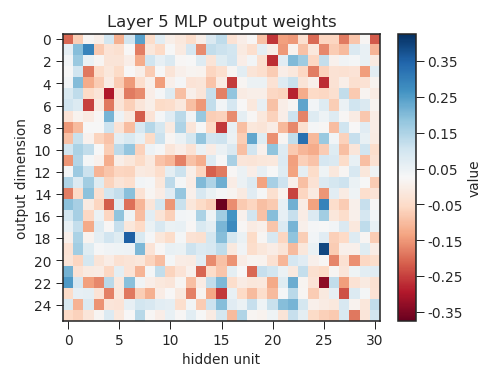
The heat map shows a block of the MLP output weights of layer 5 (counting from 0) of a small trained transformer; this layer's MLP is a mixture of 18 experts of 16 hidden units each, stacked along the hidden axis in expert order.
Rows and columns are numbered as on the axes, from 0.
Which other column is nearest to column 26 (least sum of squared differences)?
21
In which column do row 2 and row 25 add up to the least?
20
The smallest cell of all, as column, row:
15, 15
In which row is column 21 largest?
24
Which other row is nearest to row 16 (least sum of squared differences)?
17
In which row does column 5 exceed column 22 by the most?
14
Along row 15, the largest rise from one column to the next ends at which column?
25
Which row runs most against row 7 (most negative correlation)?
6
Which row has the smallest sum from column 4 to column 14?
23
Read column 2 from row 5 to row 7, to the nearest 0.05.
-0.05 -0.25 0
